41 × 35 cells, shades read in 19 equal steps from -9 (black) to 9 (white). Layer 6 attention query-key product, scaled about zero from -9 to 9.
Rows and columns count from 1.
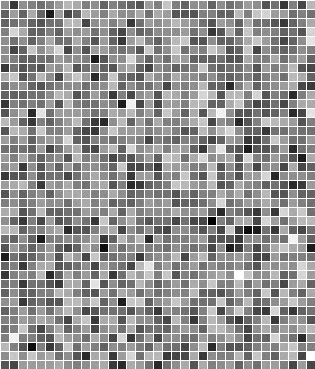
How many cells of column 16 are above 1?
11
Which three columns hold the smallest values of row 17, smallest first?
28, 33, 23
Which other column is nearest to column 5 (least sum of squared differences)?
17
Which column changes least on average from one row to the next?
4
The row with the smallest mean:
26
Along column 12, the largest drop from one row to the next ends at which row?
27
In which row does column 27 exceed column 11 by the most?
31
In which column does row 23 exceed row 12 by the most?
25
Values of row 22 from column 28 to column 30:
-1 1 4
